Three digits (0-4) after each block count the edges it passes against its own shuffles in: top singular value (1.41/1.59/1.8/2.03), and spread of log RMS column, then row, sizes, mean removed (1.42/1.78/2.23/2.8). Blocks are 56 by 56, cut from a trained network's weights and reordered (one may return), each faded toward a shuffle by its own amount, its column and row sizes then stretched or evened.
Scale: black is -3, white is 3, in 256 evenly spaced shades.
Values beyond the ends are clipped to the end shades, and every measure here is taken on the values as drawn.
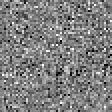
1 1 1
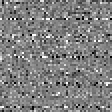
2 1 4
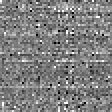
2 2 2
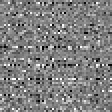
3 2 4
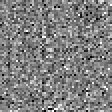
2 0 0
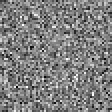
2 0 0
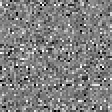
0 0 3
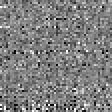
1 2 3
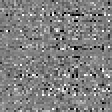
2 2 4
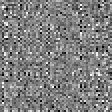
4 3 2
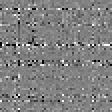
2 2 4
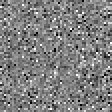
1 3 0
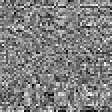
4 0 2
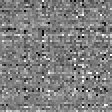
1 2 3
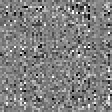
1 4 2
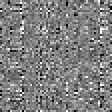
4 4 1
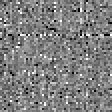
0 1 2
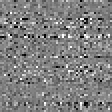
4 2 4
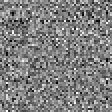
3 1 1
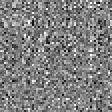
3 3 2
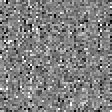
1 2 1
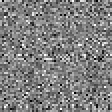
3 0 2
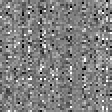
1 4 0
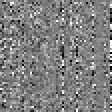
2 4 1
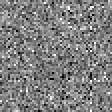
0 1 0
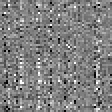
2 4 1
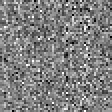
0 2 0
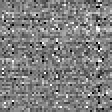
1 2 1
